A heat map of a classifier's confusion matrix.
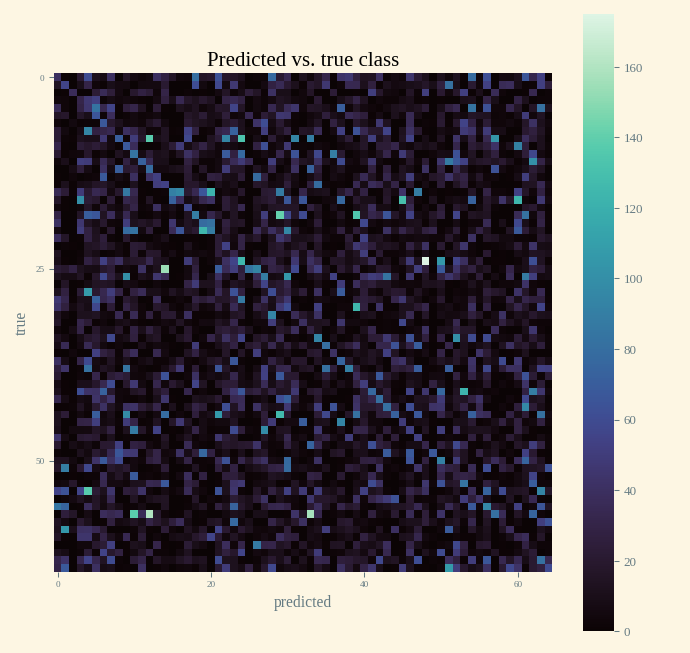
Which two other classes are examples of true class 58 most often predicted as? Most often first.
23, 64
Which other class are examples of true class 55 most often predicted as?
44
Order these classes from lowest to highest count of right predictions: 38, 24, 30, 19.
30, 19, 38, 24
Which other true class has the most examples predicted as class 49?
43
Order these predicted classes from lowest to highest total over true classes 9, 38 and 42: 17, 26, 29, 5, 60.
17, 26, 5, 29, 60
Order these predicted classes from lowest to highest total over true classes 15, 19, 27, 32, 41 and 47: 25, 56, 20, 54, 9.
25, 54, 56, 9, 20
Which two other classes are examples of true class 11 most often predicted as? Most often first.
62, 51
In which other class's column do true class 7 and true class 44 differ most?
29
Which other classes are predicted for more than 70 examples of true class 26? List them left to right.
9, 27, 30, 43, 61
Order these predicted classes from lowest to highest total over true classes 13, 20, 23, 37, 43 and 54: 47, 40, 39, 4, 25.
25, 47, 39, 40, 4
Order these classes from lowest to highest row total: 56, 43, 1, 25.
1, 56, 43, 25
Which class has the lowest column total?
2
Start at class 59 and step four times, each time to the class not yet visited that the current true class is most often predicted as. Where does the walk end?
39
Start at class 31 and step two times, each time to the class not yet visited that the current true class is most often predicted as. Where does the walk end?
4
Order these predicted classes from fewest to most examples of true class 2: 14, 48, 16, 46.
16, 46, 14, 48
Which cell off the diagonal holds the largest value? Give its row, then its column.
24, 48
